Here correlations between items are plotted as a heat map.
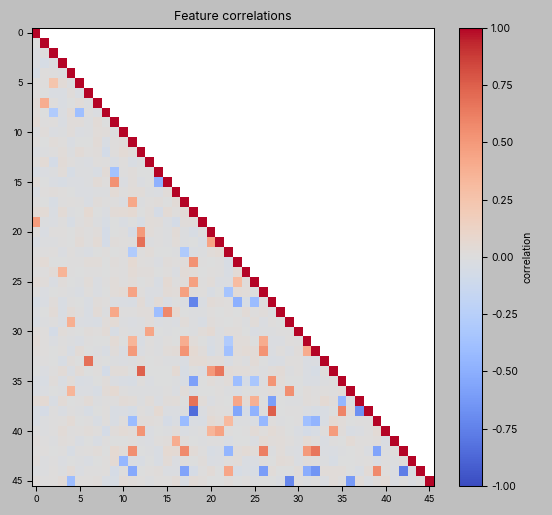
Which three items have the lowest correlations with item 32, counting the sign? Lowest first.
44, 39, 22
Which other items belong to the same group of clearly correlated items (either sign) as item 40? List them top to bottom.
12, 20, 21, 34
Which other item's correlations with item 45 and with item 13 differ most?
29
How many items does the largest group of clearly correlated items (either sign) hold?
9
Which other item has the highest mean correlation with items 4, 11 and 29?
36
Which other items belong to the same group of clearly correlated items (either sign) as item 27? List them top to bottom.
18, 23, 25, 35, 37, 38
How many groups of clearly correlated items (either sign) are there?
13
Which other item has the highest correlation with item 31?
42
